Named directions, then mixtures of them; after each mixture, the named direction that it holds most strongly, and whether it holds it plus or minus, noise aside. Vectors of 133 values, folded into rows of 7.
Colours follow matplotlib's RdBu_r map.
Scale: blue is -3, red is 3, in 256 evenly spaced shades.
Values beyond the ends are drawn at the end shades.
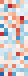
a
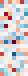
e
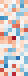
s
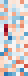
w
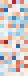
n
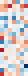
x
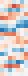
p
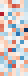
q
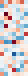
e, plus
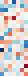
x, minus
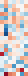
w, minus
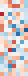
q, plus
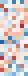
n, minus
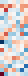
x, plus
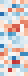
p, minus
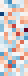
q, minus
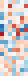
q, minus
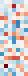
s, minus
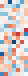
q, minus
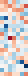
x, plus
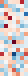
e, plus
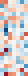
w, minus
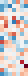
x, minus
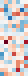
n, plus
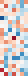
s, plus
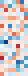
n, minus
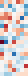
e, plus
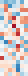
n, minus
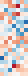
q, plus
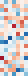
n, minus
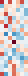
e, plus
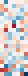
w, plus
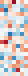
n, plus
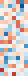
s, plus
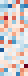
x, minus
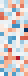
s, minus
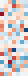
q, plus
